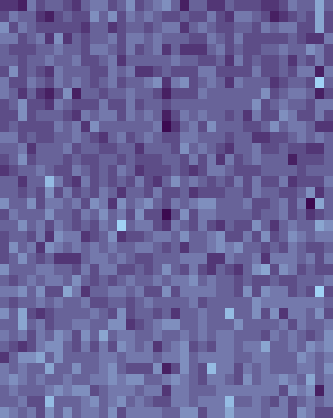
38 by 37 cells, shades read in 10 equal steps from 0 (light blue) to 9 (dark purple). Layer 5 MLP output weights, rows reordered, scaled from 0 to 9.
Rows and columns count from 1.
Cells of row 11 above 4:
25
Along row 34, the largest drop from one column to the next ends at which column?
24
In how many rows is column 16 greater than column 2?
13
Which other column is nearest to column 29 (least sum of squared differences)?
10
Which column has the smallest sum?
7
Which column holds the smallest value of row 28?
29
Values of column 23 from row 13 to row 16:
5 4 6 6
